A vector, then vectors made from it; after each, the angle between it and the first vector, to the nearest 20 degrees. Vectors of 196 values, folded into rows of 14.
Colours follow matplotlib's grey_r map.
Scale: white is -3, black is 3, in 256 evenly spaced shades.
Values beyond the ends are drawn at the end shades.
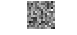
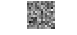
20 degrees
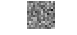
160 degrees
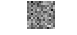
120 degrees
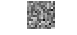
160 degrees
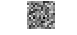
100 degrees
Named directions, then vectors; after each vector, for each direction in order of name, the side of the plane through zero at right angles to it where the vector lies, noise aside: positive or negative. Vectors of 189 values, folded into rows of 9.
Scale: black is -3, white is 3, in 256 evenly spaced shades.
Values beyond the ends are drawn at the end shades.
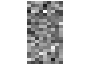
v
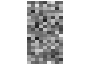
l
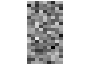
negative, negative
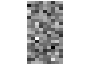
negative, negative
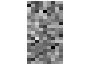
negative, negative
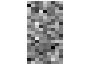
negative, negative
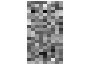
positive, negative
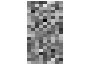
positive, negative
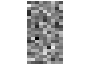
positive, positive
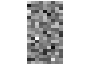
negative, negative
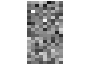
negative, positive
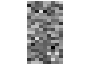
negative, negative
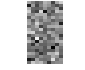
negative, negative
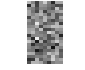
negative, negative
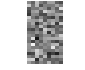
positive, positive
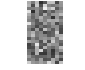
positive, negative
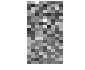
negative, positive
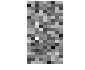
negative, negative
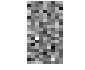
negative, negative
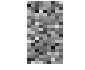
negative, negative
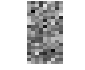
positive, negative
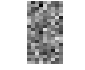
positive, negative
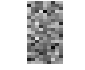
negative, negative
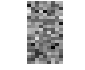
negative, negative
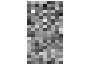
negative, positive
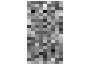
positive, negative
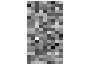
negative, negative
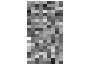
negative, positive
